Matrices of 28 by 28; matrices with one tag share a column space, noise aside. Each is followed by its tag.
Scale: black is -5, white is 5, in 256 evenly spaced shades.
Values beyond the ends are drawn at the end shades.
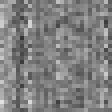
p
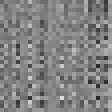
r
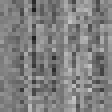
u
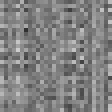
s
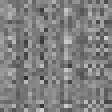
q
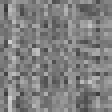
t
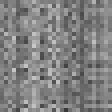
q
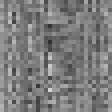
u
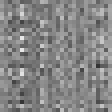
q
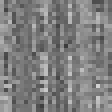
u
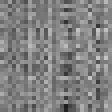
s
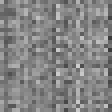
q
